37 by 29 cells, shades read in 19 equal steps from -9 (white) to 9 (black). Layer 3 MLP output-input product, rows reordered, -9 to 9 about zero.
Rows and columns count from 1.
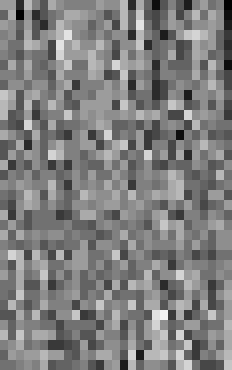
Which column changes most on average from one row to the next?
24
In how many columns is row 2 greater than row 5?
14
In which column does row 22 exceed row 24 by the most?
23
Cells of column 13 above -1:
17
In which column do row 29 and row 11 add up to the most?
27
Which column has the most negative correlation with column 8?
29
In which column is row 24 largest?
13
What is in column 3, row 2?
9
